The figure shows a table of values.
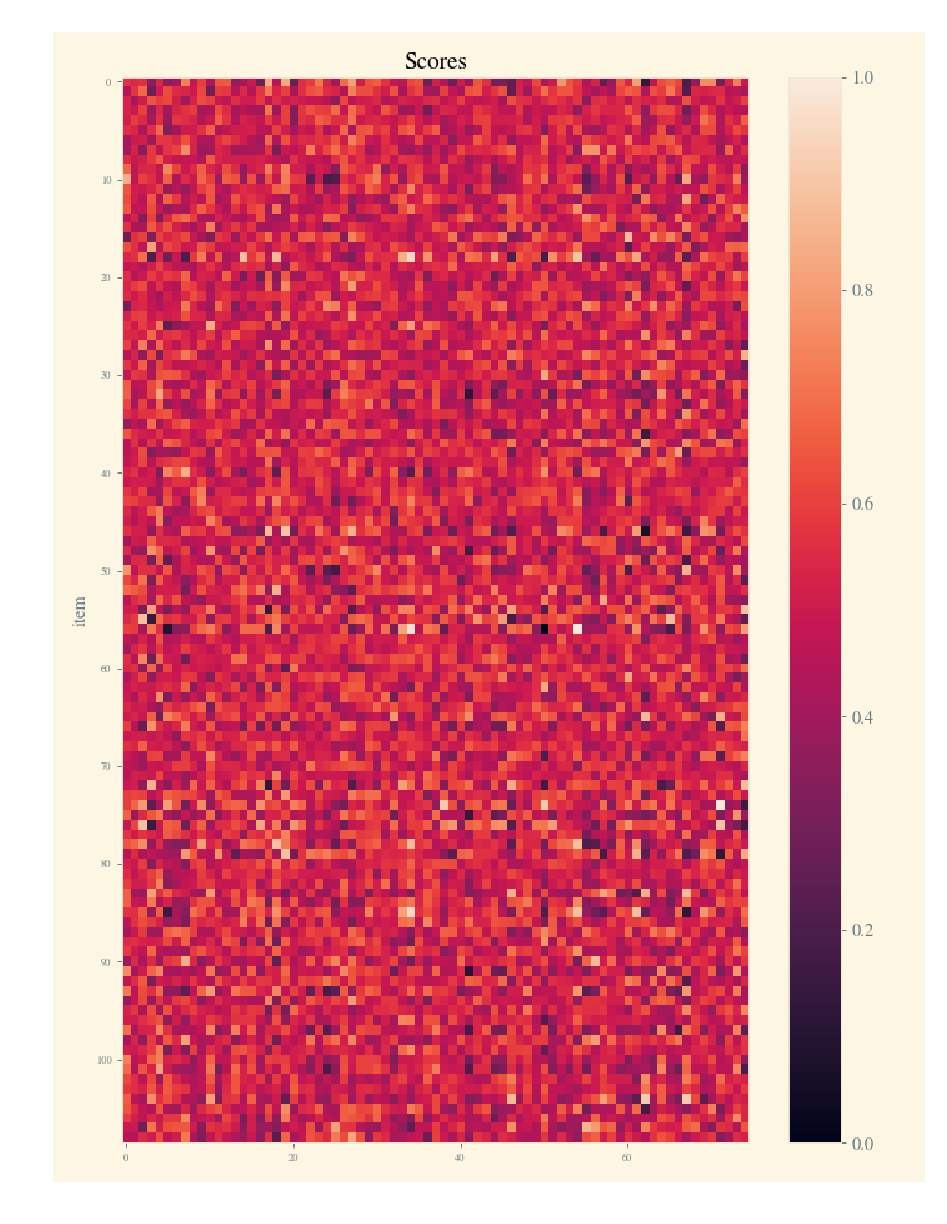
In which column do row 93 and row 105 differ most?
67
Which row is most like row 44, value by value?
81
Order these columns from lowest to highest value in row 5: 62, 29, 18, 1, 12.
62, 12, 1, 18, 29
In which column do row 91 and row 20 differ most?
41
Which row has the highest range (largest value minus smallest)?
56
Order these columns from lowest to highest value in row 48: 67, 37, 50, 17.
50, 17, 67, 37
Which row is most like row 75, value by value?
91
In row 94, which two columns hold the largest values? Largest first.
27, 17
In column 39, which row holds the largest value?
76
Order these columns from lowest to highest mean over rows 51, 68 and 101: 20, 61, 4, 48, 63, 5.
63, 61, 5, 48, 20, 4
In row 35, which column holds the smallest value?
38
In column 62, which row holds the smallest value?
46
